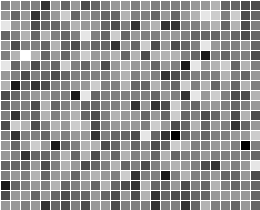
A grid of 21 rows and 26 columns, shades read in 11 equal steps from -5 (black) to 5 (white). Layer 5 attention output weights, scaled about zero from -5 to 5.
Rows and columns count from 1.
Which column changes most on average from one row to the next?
18
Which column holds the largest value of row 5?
21
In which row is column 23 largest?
7
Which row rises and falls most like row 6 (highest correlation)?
4
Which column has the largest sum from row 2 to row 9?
1
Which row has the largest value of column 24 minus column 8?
2
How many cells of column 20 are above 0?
5
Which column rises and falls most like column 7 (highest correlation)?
20
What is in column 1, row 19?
-4
